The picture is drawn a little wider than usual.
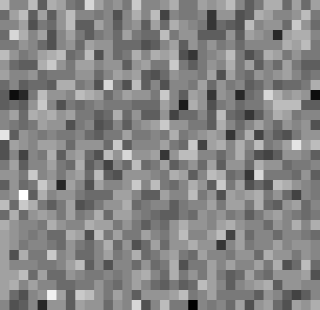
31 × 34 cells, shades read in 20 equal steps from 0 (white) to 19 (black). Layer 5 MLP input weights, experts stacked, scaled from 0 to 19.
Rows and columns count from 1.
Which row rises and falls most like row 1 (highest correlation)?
6
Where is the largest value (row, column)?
31, 21
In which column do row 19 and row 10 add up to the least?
5
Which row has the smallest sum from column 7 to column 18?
10
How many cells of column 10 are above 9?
17
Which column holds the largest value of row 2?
23
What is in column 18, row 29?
12
